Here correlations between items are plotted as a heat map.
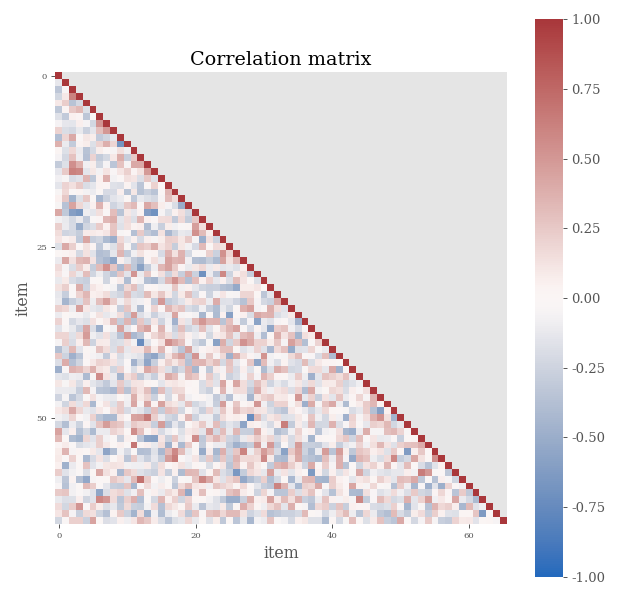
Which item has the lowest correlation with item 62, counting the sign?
64
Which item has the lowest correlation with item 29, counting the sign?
21
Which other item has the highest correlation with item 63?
3
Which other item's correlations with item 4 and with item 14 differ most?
2
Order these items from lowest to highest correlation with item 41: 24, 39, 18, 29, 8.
29, 8, 24, 39, 18
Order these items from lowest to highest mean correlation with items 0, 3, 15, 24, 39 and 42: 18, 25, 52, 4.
52, 25, 18, 4
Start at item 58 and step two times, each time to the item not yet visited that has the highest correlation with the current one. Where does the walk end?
20
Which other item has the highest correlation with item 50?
13
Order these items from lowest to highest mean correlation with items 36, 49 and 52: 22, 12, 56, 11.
11, 12, 56, 22
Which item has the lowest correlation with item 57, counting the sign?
1
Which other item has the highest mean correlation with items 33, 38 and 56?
28
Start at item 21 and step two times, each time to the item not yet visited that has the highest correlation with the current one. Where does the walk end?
12
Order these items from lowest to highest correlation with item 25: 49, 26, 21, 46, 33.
33, 46, 49, 26, 21
